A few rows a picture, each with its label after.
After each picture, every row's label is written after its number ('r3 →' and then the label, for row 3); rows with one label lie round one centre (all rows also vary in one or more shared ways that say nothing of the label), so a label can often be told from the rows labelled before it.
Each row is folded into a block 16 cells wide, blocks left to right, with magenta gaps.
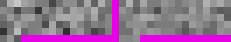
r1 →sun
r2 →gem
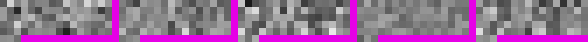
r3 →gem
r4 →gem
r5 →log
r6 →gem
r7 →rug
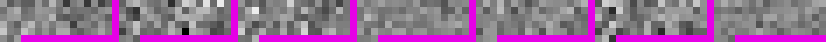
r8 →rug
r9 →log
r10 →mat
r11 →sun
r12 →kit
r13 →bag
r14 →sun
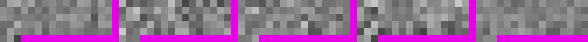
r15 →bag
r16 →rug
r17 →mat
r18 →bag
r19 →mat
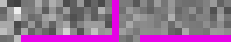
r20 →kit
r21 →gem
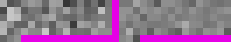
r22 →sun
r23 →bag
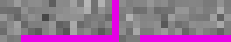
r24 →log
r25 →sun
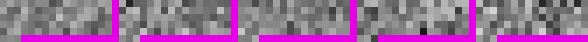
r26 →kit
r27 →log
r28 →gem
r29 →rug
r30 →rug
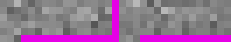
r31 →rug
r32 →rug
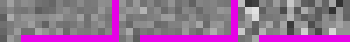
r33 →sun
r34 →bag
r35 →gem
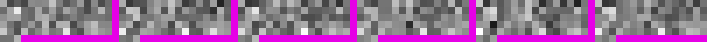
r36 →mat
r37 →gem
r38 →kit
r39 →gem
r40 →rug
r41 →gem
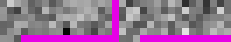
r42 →rug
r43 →sun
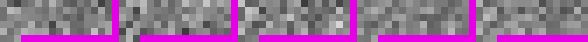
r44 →gem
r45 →bag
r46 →sun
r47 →mat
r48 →sun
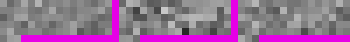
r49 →kit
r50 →rug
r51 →rug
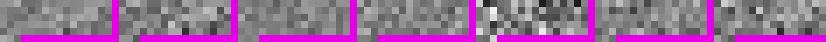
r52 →rug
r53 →rug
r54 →mat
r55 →bag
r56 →kit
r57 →sun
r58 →rug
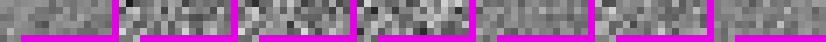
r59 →kit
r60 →log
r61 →gem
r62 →gem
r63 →log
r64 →kit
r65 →mat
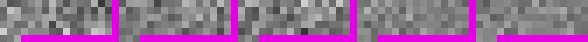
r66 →gem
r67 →mat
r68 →mat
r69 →bag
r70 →log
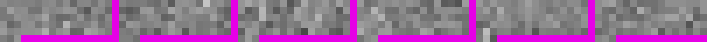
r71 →mat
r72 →log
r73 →kit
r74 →kit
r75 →bag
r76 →rug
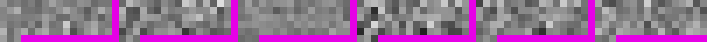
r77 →mat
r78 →mat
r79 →gem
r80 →bag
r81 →gem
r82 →gem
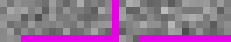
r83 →bag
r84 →rug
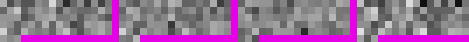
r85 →rug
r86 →gem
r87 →sun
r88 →rug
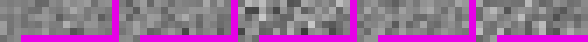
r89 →mat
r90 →log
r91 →kit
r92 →mat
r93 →mat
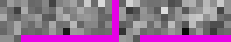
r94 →log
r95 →rug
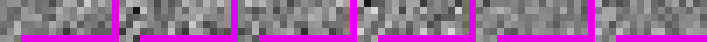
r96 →log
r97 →bag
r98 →sun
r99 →log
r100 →log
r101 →rug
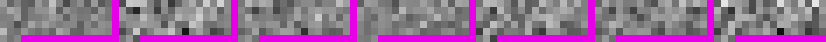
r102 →rug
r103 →sun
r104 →sun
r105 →mat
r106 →bag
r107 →gem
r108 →mat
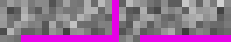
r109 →kit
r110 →mat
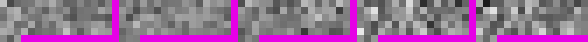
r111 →kit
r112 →gem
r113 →mat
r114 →rug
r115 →log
